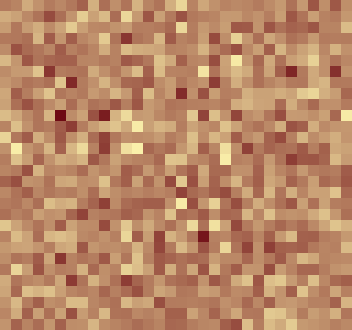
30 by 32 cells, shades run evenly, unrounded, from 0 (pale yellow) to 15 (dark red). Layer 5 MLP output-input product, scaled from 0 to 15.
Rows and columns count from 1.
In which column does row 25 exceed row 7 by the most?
19
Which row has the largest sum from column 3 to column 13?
6
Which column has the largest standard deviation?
12
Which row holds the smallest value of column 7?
3
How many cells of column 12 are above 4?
22
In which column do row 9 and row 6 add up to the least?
29
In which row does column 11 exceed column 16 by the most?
20
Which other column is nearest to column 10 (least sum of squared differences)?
26
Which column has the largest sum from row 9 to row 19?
10
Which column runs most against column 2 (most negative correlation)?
28
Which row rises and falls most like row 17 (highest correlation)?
4
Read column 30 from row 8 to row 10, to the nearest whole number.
4 4 6
